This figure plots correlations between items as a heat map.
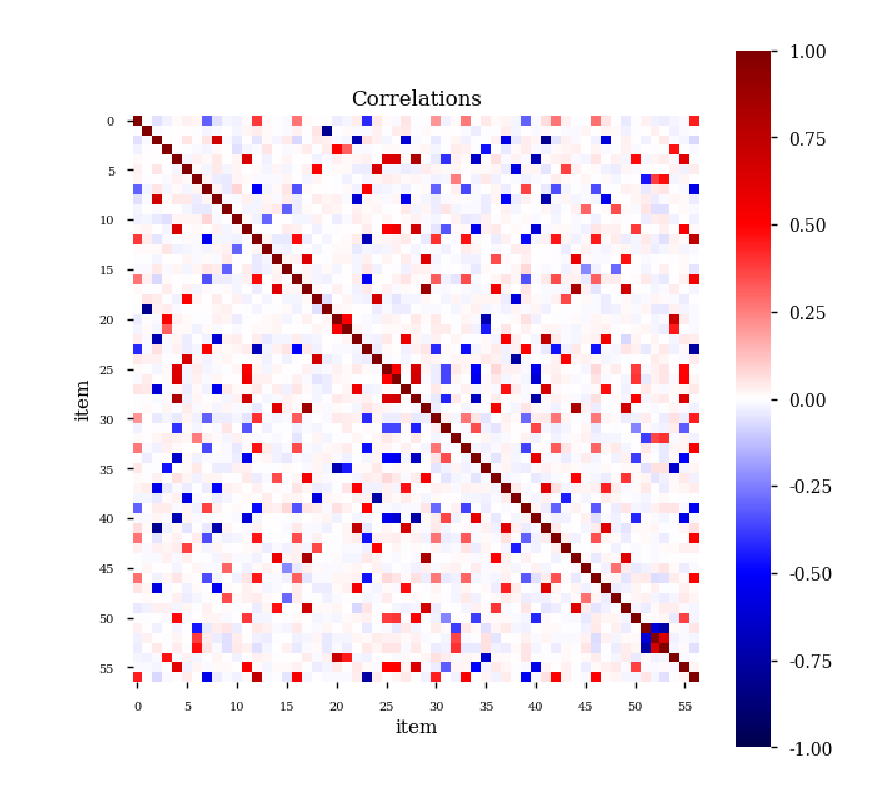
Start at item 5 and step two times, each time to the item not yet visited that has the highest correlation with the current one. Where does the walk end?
18
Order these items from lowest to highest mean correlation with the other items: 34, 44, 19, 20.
34, 19, 20, 44
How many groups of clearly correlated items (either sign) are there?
10
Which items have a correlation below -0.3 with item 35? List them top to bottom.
3, 20, 21, 54
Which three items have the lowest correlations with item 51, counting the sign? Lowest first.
53, 52, 6
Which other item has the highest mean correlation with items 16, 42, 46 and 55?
56
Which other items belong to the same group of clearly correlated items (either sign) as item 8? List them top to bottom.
2, 22, 27, 37, 41, 47
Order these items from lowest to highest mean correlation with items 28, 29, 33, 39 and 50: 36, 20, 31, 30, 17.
31, 30, 20, 36, 17
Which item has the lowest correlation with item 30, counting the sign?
23
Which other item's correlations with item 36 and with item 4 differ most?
28
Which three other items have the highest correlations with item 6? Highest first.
53, 52, 32
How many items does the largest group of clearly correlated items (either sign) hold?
11
